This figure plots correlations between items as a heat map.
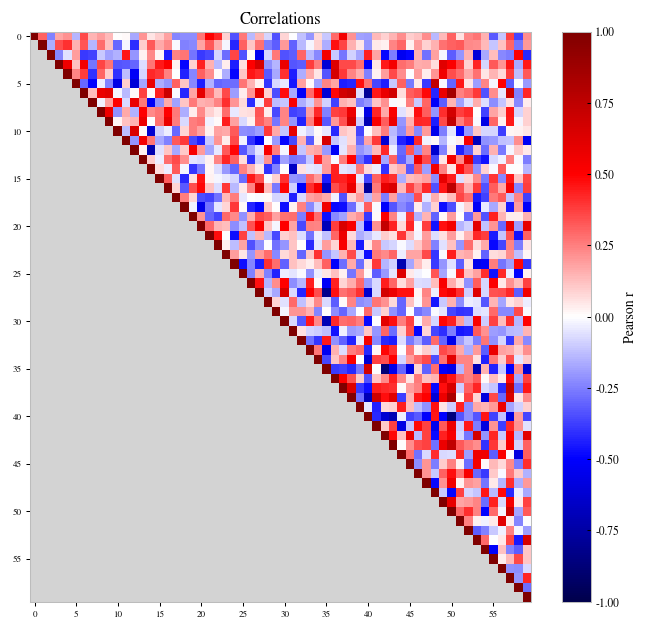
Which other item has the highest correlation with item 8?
50
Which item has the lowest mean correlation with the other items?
40
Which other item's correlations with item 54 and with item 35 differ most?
53
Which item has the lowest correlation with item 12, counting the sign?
14
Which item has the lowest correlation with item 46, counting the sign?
31
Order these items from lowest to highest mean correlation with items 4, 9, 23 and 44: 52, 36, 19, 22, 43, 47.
22, 19, 52, 47, 36, 43
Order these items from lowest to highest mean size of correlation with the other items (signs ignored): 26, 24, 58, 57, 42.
58, 26, 24, 57, 42
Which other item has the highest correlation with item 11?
35
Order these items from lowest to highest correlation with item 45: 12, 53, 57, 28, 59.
28, 57, 12, 59, 53
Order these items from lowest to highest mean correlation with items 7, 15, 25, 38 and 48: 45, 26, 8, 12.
12, 26, 45, 8
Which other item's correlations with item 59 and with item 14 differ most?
42
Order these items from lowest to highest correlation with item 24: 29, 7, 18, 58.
7, 29, 18, 58
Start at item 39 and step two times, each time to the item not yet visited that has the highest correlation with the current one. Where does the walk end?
51
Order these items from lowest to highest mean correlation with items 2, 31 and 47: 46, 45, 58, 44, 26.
44, 26, 46, 45, 58
